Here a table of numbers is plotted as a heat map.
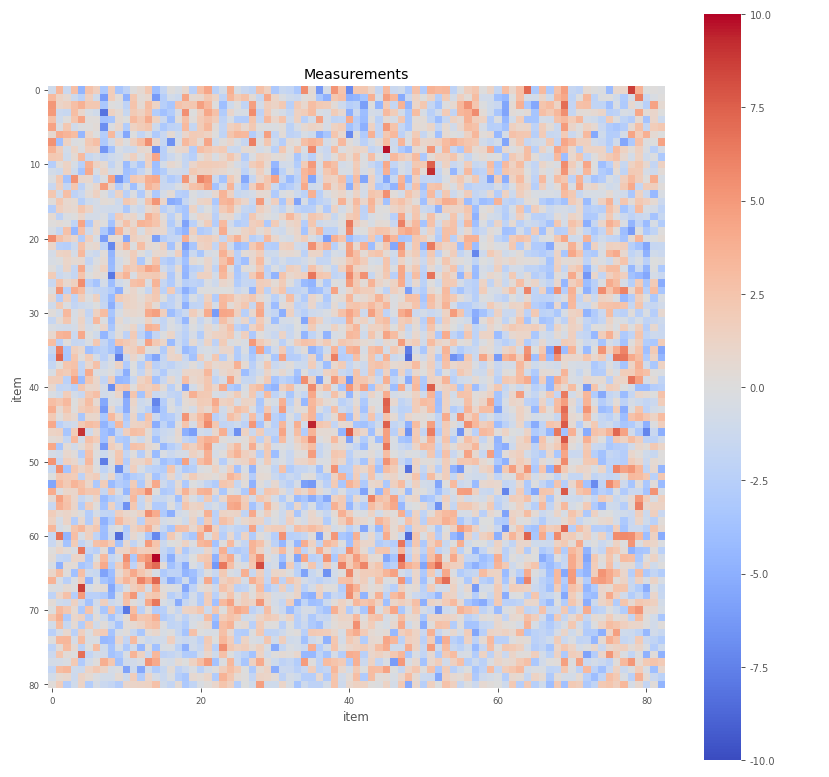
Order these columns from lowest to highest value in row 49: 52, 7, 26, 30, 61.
30, 52, 7, 61, 26
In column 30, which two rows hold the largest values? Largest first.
12, 66
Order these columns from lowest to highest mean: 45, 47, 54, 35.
54, 35, 47, 45
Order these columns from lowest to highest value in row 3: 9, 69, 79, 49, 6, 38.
6, 9, 38, 49, 79, 69
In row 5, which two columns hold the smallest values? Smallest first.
7, 42
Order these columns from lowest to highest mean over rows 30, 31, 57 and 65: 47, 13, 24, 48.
48, 24, 47, 13
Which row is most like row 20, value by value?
1
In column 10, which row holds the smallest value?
70
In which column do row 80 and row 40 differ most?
35
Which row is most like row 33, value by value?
74
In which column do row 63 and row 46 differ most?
14
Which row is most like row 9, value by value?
71
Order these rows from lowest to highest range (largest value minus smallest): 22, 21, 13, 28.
28, 13, 22, 21
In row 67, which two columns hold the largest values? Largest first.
4, 40
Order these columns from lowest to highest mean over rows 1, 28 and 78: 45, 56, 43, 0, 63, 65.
65, 56, 0, 63, 43, 45
